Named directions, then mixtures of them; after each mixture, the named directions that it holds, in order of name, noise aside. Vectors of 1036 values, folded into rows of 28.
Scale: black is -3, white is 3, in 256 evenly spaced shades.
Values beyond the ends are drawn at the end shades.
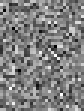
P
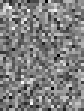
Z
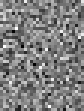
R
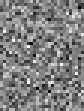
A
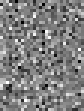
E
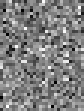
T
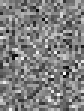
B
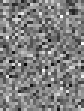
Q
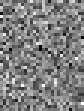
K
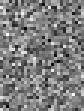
E, Q, T.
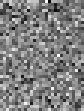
Z.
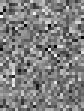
K, P.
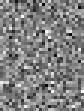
A, B, E.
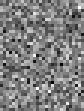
A.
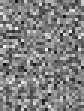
E, R.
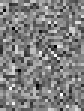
P.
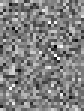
P.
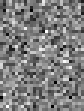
T.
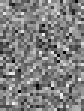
P, Q, Z.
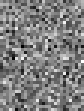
B, R.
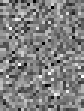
E, Q.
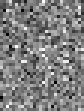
T.
